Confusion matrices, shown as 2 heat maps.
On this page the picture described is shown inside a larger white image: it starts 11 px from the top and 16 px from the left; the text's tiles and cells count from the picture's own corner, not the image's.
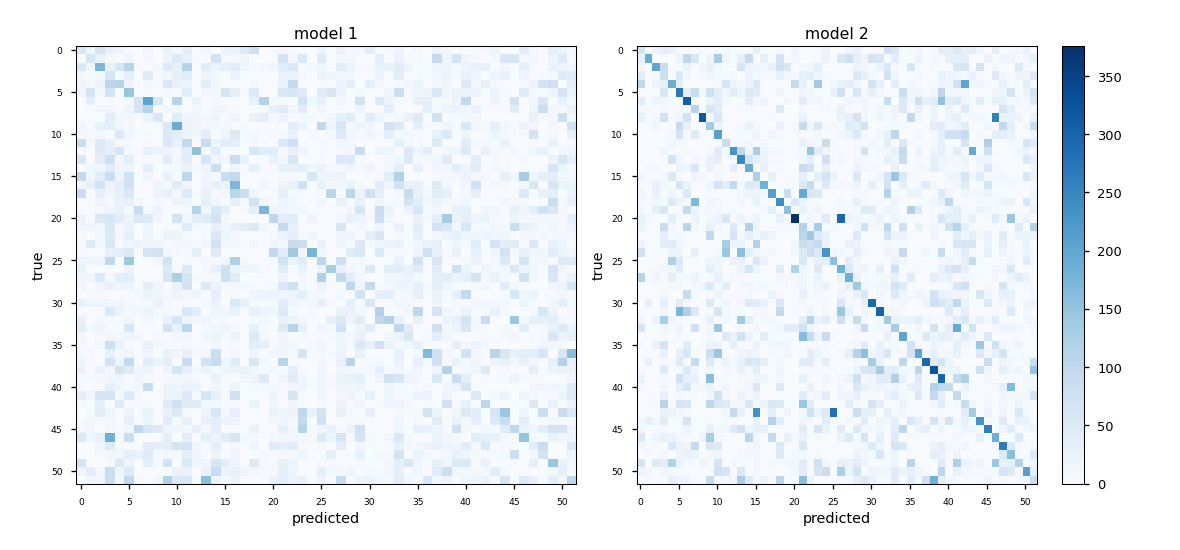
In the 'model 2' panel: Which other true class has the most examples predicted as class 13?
24
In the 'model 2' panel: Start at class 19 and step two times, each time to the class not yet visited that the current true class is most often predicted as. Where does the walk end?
44
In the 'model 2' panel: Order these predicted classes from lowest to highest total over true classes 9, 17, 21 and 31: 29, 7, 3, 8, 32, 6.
8, 7, 3, 29, 32, 6
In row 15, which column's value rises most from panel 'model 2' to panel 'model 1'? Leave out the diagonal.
46
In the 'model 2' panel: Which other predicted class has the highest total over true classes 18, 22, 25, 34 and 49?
21
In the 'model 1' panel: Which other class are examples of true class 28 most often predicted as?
30
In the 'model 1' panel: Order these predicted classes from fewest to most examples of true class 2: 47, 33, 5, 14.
47, 14, 33, 5
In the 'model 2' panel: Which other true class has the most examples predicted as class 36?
38
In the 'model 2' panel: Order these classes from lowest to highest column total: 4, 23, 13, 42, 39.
4, 23, 13, 42, 39
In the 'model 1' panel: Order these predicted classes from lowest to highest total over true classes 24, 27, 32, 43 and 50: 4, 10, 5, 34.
34, 4, 5, 10
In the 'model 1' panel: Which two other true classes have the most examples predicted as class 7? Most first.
6, 40
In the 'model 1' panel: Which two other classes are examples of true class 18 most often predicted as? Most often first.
49, 34
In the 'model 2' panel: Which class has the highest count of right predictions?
20
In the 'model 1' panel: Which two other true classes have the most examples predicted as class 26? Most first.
17, 5
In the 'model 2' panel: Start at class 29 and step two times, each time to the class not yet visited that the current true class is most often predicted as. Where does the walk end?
39
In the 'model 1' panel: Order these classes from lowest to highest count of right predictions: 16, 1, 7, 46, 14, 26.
1, 14, 7, 26, 46, 16
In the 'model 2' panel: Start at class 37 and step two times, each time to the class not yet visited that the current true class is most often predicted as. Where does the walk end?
41
